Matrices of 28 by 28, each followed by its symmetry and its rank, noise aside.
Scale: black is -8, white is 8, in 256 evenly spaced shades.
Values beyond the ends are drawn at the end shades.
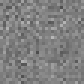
no symmetry, rank five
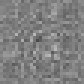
symmetric, rank four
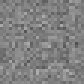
no symmetry, rank five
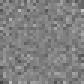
symmetric, rank five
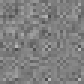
symmetric, rank three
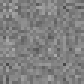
symmetric, rank four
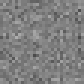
no symmetry, rank five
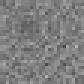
symmetric, rank four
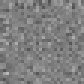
antisymmetric, rank four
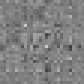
symmetric, rank three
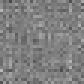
antisymmetric, rank four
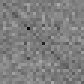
symmetric, rank five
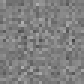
no symmetry, rank five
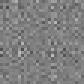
no symmetry, rank four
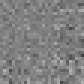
no symmetry, rank four
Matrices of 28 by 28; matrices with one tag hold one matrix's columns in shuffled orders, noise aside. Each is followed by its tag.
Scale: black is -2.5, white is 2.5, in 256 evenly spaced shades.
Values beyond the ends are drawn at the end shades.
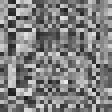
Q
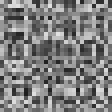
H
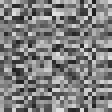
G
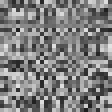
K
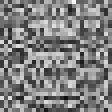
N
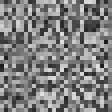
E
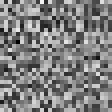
E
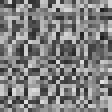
H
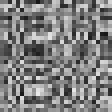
H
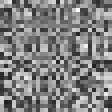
K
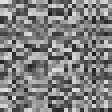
G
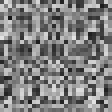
H
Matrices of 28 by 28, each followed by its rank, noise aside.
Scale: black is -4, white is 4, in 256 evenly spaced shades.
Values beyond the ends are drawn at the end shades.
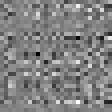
three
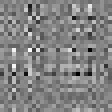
three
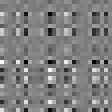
one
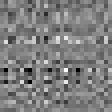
two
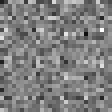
four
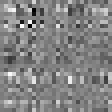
three
